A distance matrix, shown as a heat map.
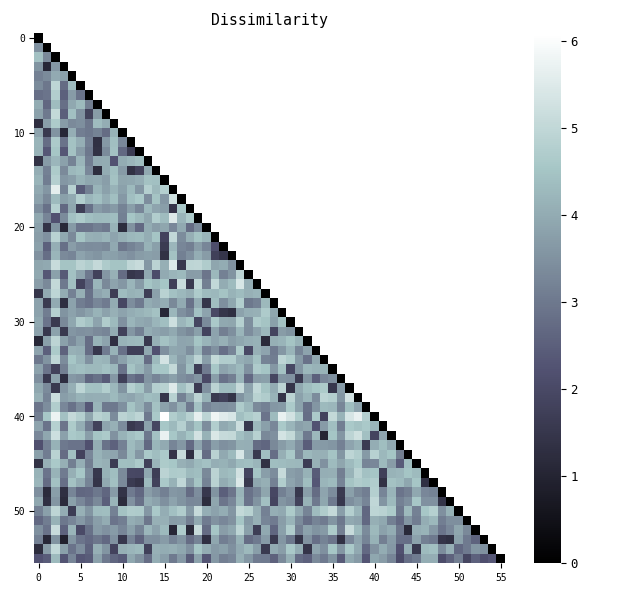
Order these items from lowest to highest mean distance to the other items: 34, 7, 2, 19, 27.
7, 27, 34, 19, 2
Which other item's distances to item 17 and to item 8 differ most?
24
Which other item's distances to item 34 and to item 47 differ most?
42
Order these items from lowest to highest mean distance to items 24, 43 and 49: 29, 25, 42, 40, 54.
54, 29, 25, 42, 40
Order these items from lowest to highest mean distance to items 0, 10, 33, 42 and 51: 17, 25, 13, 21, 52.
13, 25, 52, 17, 21
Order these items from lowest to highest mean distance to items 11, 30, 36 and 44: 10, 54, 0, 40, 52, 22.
10, 52, 22, 0, 54, 40
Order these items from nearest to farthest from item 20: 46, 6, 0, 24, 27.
6, 46, 0, 27, 24
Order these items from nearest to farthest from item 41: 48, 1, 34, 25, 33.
25, 33, 1, 48, 34
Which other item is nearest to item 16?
52
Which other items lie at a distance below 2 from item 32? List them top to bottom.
0, 9, 13, 27, 45, 54
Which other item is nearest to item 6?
8
